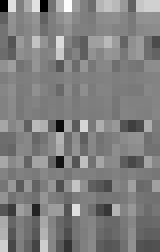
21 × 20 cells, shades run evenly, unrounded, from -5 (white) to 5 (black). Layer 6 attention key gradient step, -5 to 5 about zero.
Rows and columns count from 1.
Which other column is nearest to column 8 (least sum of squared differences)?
18
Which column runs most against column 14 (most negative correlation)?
7
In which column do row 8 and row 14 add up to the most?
8
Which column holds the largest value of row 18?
5
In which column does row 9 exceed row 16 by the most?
10
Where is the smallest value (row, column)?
1, 9
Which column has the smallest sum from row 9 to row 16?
11
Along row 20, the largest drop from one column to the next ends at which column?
6
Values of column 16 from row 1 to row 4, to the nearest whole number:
-1 0 0 1
